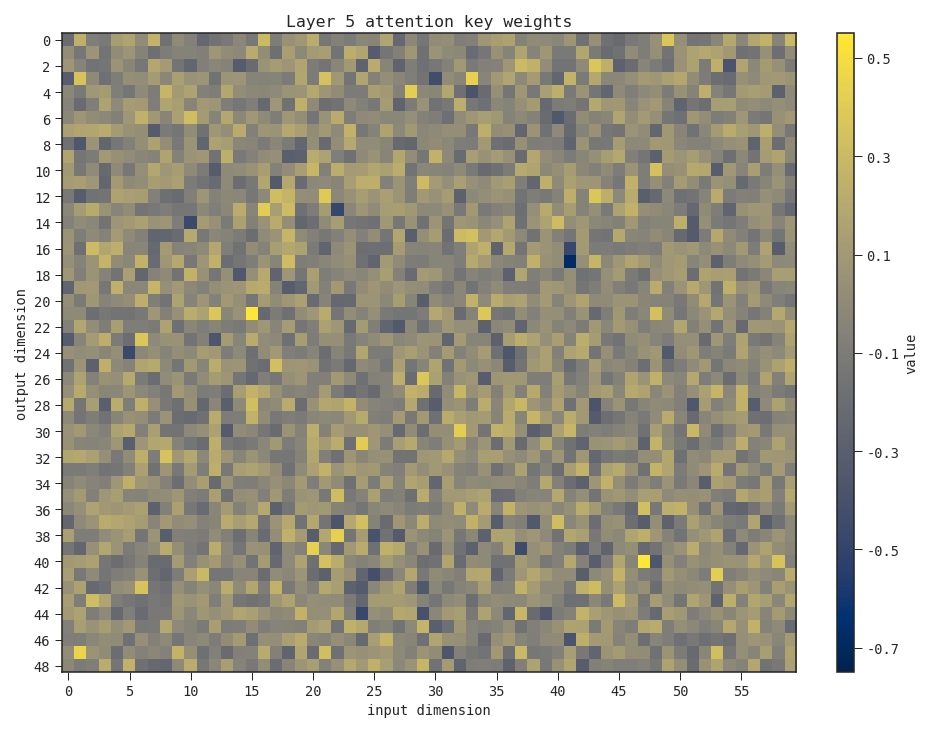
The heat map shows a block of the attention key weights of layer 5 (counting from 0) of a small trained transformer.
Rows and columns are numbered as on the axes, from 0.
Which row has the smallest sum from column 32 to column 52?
39
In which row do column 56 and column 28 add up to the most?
4
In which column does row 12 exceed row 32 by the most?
43
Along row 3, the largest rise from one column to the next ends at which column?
1
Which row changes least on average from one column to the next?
6
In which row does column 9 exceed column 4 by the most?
47
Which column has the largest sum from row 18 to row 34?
48
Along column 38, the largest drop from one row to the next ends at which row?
30
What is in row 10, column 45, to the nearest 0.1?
-0.1
